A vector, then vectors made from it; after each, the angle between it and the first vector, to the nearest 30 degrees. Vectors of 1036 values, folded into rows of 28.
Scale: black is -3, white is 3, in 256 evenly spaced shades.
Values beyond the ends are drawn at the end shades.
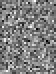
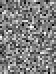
60 degrees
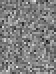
30 degrees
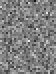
150 degrees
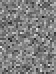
120 degrees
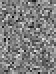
150 degrees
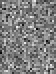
30 degrees
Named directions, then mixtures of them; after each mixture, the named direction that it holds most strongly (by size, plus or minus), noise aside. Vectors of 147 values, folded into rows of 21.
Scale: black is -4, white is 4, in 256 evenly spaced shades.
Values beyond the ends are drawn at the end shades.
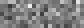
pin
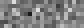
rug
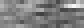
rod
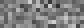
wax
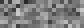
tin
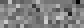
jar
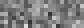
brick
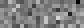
jar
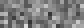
brick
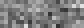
brick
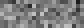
pin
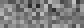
pin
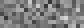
wax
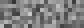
rug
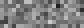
tin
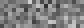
wax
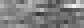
rod
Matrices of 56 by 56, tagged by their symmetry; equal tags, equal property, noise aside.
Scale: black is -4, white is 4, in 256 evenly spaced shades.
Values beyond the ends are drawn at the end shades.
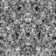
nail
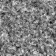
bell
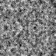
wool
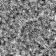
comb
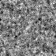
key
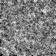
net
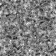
key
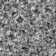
comb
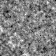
net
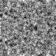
wool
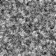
net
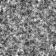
key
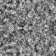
wool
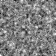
net
